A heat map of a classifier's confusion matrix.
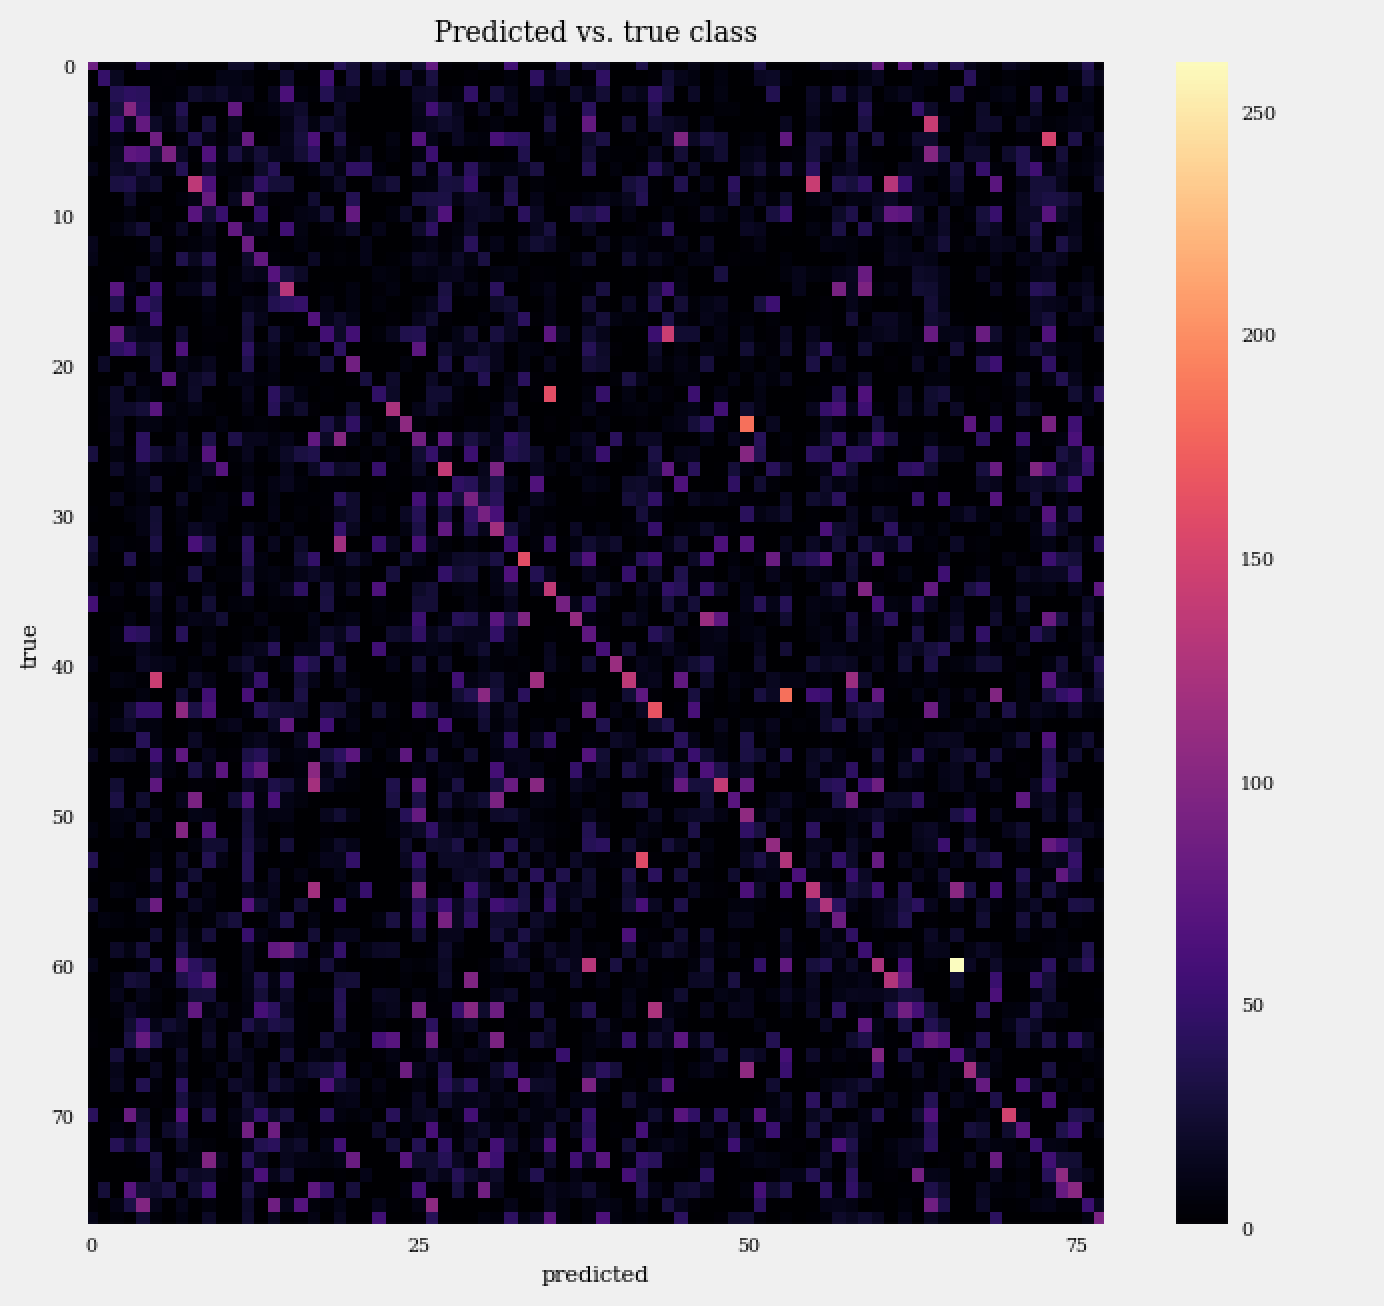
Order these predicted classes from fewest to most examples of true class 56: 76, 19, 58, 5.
58, 76, 19, 5
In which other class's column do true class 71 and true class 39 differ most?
12
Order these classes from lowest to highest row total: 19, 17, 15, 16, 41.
17, 16, 19, 15, 41
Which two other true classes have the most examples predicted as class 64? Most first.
4, 6
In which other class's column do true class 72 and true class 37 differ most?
47
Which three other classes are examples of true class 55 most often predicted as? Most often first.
17, 66, 25
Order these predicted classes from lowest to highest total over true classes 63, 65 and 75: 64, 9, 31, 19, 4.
19, 9, 4, 64, 31
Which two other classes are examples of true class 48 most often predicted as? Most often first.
17, 34
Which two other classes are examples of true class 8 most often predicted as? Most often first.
55, 61
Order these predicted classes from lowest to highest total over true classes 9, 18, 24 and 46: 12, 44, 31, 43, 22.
22, 31, 43, 12, 44
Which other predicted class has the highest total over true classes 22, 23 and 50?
35
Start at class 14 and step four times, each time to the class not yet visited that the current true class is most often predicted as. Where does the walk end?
27
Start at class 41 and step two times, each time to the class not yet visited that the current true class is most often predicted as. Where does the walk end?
73
